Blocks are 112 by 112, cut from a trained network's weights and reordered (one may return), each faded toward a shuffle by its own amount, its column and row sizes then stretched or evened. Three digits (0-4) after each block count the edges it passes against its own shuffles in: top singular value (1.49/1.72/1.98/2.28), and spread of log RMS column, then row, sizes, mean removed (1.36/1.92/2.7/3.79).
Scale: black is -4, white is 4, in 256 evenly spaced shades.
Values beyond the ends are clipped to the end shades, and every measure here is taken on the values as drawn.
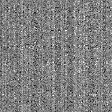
3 1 2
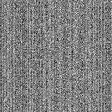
4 0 0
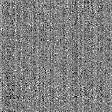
3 1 2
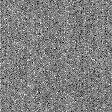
0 0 0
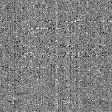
2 0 3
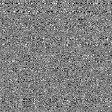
2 0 3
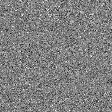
0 0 1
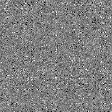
0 2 2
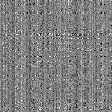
4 2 3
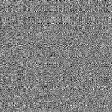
4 0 3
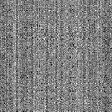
4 1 2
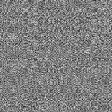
4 0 2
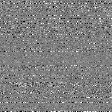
0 0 4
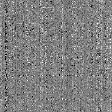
2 3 2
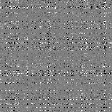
1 3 4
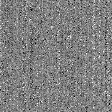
1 2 0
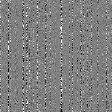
1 4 0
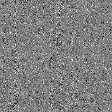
0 3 1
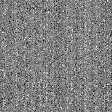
1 1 0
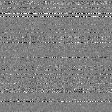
4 0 4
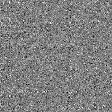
0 1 1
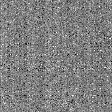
1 0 2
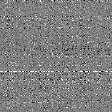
2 2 3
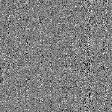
1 3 0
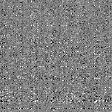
0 2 3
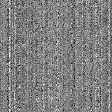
4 3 0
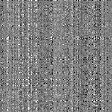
4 3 3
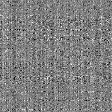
3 0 3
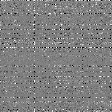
1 2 4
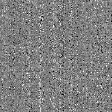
0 3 0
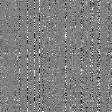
1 4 1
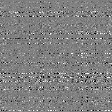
1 2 4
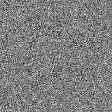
1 2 0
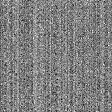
4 0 1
